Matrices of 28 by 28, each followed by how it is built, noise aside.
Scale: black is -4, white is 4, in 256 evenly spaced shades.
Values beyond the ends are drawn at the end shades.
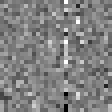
uneven columns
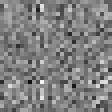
low rank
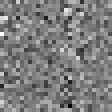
uneven columns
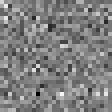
low rank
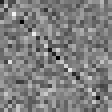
diagonal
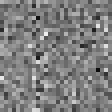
uneven columns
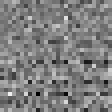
low rank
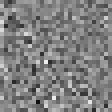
lower triangular
